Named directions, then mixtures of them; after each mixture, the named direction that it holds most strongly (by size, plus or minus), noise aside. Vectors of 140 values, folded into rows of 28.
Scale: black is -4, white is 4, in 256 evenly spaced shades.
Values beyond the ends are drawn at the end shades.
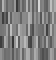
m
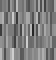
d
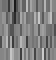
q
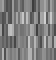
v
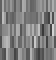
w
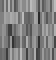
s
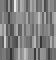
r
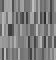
v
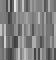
r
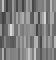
v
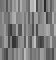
r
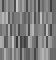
m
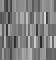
v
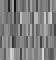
q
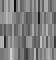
r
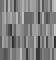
s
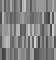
w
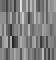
q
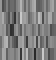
q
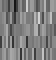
q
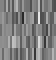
s
